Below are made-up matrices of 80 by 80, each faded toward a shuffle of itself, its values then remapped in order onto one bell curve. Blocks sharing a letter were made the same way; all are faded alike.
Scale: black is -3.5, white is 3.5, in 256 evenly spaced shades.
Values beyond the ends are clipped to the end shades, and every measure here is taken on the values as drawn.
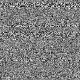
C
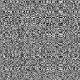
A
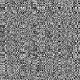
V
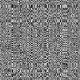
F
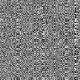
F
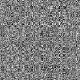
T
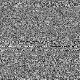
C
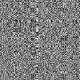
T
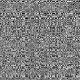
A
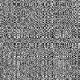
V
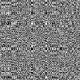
V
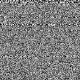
C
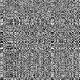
V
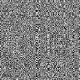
T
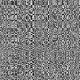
F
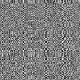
F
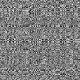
A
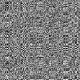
V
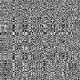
V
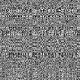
A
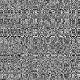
A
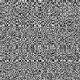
V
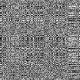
V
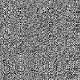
T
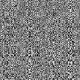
T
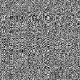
T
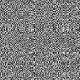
V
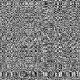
V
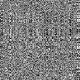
T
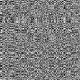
V
